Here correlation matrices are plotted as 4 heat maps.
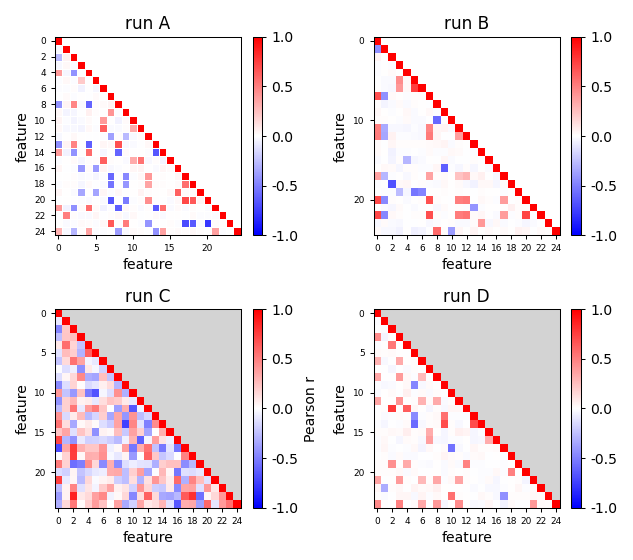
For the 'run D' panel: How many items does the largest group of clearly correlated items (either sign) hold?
7
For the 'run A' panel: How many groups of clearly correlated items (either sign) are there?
5
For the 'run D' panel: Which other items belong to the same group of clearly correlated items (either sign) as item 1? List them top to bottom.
22
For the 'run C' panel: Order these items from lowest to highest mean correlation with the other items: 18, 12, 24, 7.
7, 12, 24, 18
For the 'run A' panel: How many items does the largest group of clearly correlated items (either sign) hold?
8
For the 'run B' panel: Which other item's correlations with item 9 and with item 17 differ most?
16
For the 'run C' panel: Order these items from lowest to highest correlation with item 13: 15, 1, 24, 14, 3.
1, 15, 24, 3, 14
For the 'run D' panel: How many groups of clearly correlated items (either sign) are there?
7
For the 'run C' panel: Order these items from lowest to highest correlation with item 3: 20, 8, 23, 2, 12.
20, 12, 23, 2, 8
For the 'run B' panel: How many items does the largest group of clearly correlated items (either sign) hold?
8
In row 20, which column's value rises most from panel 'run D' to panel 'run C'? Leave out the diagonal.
24
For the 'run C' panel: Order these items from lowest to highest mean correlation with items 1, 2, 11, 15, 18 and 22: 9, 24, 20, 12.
9, 20, 12, 24
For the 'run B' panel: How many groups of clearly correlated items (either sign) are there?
8
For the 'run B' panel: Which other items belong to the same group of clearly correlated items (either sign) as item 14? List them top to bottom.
23
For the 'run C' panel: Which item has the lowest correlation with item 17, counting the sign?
0
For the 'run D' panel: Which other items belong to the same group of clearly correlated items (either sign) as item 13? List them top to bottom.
5, 9, 14
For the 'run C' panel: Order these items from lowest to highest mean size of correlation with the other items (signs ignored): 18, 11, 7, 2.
7, 11, 18, 2
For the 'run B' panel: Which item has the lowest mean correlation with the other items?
1
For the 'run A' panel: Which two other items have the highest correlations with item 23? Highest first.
7, 9
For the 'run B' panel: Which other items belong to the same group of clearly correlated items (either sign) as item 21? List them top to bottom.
13
